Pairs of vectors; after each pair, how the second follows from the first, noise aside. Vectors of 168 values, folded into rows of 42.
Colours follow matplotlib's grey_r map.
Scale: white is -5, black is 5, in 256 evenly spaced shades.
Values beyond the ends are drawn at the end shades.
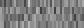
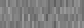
reversed, negated, shrunk.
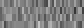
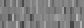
wrapped around, partly zeroed.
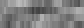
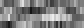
wrapped around, negated, scaled up.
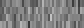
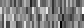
wrapped around, negated, scaled up.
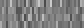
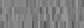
reversed, negated, shrunk.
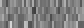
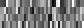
reversed, scaled up.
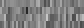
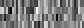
reversed, scaled up.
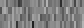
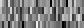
reversed, scaled up.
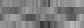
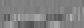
wrapped around, partly zeroed.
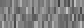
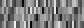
wrapped around, negated, scaled up.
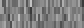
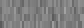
reversed, shrunk.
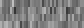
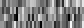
reversed, scaled up.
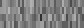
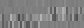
wrapped around, partly zeroed.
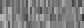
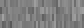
reversed, shrunk.
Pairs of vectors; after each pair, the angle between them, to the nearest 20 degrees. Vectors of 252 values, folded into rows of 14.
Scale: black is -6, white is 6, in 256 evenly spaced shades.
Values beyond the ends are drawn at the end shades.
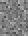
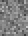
140 degrees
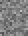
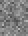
80 degrees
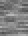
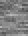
20 degrees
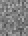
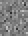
100 degrees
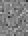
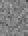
40 degrees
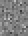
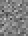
60 degrees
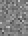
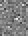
80 degrees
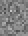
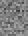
40 degrees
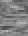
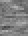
20 degrees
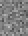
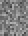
80 degrees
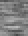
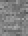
40 degrees
